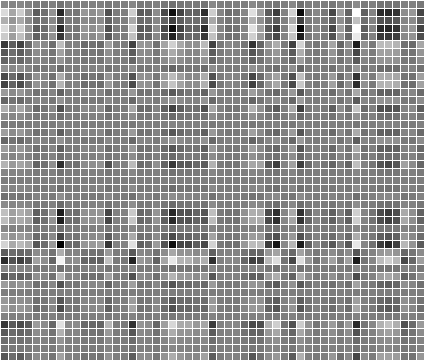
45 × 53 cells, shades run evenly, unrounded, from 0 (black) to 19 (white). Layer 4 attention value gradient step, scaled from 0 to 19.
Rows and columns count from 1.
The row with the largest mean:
33
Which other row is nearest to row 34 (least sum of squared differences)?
29
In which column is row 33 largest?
8
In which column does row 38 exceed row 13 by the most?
45
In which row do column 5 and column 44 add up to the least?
31
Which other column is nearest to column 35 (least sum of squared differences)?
49
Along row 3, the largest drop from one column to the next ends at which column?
38
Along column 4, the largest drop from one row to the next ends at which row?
32
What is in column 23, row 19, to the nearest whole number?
8
